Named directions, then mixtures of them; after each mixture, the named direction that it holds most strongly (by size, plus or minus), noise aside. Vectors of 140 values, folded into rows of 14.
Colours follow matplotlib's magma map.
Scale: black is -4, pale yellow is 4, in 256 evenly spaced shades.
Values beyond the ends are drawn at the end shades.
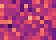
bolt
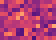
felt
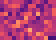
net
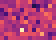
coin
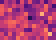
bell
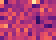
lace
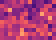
bell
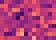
felt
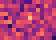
bolt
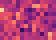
coin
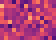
bolt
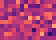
bolt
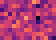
net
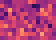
coin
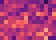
net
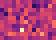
coin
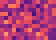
net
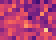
bell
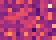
felt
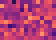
bolt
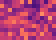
bell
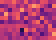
coin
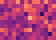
bell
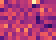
lace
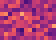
felt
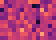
coin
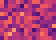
felt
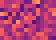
net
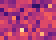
coin
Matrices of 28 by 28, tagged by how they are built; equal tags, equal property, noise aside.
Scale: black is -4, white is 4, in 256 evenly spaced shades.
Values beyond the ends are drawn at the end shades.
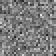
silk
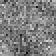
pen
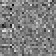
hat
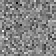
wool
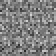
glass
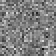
hat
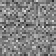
glass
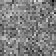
pen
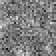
pen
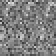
glass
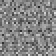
glass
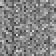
wool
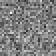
glass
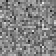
wool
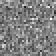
glass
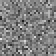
wool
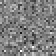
hat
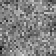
pen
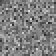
silk
